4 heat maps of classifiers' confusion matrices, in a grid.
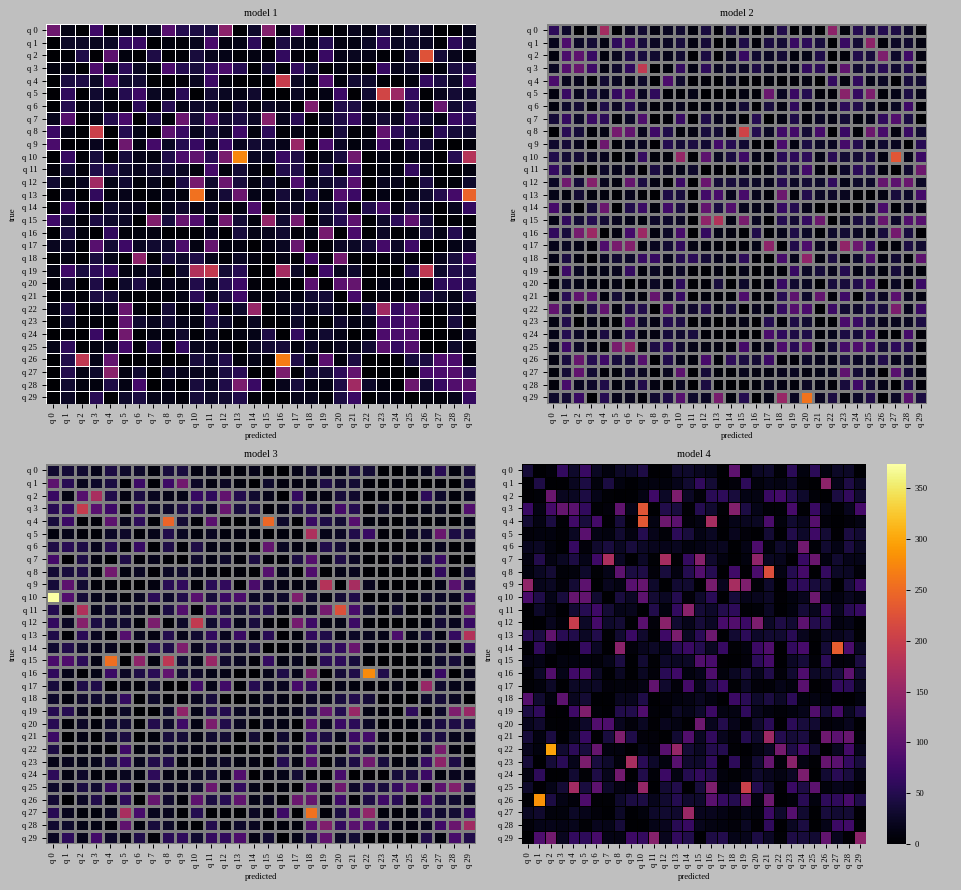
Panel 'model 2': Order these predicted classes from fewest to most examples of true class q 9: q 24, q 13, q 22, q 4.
q 22, q 24, q 13, q 4
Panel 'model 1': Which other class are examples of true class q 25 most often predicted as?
q 23
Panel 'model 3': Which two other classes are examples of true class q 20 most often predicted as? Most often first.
q 11, q 18
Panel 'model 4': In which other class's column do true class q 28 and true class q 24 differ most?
q 8
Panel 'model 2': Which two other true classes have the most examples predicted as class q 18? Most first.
q 29, q 13
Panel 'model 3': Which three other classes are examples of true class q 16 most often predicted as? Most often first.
q 22, q 18, q 8
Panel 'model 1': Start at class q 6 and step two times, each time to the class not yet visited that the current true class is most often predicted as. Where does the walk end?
q 20
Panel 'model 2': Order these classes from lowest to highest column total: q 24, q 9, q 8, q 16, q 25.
q 16, q 8, q 9, q 24, q 25
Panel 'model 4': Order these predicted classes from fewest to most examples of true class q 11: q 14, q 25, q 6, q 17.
q 25, q 17, q 6, q 14
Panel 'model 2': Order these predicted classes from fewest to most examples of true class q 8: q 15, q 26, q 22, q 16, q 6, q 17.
q 22, q 17, q 16, q 26, q 6, q 15
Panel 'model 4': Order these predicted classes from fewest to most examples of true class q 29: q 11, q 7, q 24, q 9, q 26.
q 7, q 24, q 9, q 26, q 11
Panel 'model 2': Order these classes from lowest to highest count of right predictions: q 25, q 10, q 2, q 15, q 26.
q 26, q 25, q 2, q 15, q 10
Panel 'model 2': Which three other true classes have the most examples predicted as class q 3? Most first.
q 16, q 12, q 21
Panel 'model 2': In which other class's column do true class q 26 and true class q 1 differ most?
q 25
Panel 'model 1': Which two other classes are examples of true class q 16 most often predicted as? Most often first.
q 19, q 21
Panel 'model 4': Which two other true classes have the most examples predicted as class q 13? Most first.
q 22, q 2
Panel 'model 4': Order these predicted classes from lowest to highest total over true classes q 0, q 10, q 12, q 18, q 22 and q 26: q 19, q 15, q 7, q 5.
q 7, q 15, q 19, q 5
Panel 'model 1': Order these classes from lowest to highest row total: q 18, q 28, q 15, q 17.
q 18, q 17, q 28, q 15
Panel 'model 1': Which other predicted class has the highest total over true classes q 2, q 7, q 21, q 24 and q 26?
q 16
